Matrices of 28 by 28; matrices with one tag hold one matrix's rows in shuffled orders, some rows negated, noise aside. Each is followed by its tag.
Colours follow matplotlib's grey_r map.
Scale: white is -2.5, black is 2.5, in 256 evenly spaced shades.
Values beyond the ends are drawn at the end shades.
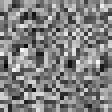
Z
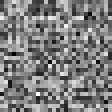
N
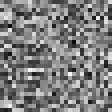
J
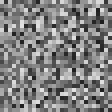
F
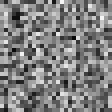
Z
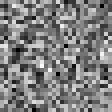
Z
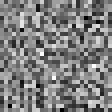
F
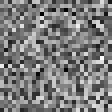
F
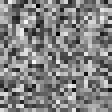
Z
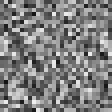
Z
